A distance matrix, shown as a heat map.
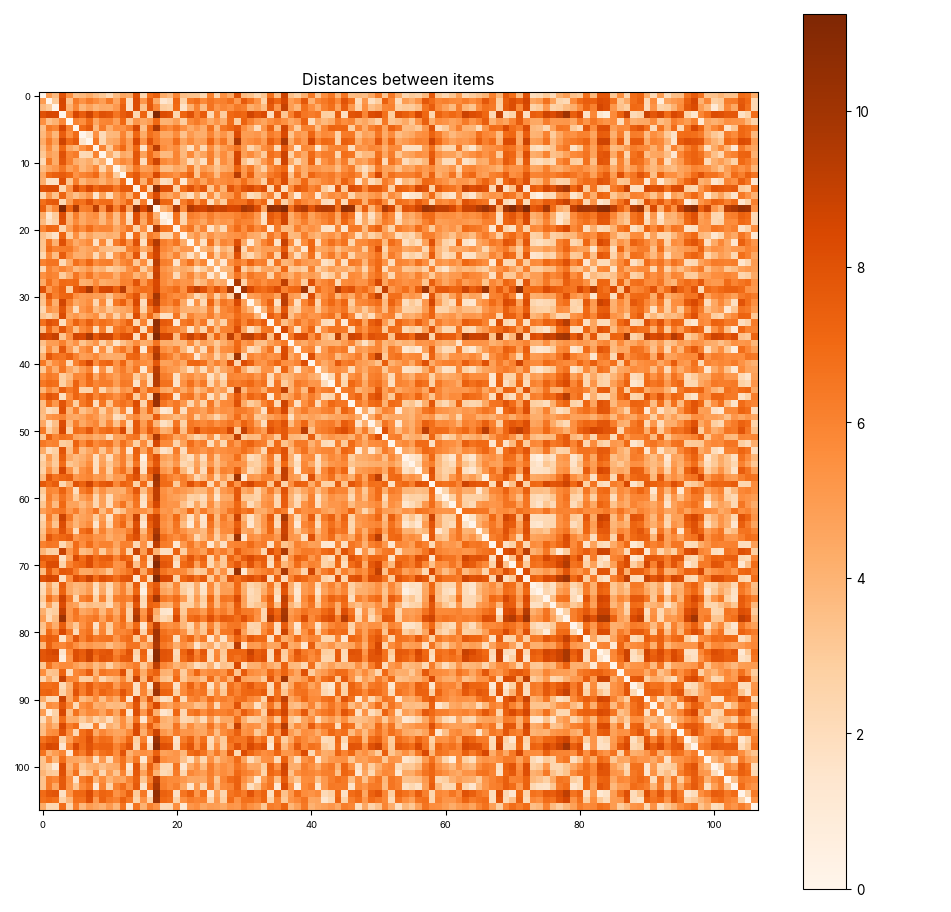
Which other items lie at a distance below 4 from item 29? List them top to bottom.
4, 40, 50, 86, 98
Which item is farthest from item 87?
36
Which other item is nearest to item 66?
57
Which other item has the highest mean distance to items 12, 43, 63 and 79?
17
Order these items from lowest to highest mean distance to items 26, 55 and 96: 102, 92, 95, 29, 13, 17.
102, 95, 13, 92, 29, 17
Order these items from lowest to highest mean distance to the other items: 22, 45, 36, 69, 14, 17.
22, 45, 69, 14, 36, 17
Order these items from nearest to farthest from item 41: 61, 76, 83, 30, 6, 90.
61, 76, 30, 6, 90, 83
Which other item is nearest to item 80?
75
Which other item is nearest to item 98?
4
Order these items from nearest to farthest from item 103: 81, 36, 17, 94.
94, 81, 36, 17
